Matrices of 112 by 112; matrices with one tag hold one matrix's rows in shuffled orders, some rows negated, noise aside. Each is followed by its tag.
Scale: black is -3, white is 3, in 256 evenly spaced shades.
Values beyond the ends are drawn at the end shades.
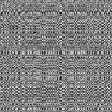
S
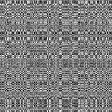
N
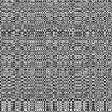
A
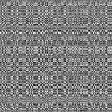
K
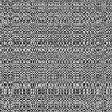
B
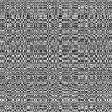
N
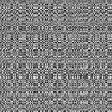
K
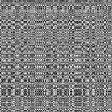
A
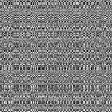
B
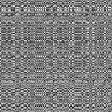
A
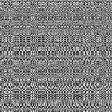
B
